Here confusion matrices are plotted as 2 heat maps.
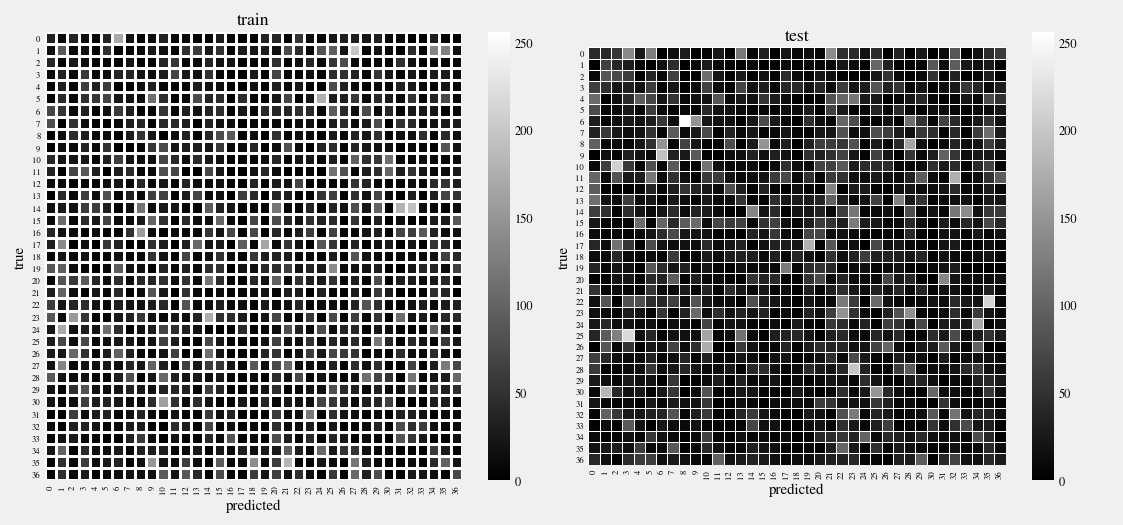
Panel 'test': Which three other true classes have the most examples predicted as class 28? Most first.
8, 23, 6
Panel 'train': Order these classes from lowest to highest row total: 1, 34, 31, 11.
31, 34, 11, 1
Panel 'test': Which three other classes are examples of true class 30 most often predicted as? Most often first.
1, 25, 10
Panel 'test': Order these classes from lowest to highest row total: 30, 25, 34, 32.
34, 30, 32, 25
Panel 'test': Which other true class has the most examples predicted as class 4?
15
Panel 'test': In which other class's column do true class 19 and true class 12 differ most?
17
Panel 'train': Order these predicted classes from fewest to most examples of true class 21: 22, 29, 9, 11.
11, 22, 29, 9
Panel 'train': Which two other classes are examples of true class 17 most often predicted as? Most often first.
19, 1
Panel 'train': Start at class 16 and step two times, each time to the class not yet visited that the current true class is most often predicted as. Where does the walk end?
15
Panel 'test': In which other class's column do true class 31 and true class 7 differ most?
35
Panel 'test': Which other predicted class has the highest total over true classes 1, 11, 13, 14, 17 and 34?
32
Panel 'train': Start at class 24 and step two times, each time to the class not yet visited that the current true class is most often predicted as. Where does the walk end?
27
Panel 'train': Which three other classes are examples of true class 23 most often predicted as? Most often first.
14, 2, 31
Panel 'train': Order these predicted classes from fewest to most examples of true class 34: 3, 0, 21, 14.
14, 0, 3, 21
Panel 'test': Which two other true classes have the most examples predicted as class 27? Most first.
13, 23
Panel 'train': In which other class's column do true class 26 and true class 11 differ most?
30
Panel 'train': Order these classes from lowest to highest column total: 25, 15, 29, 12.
12, 15, 29, 25
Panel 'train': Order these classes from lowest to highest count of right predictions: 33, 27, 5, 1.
33, 27, 5, 1
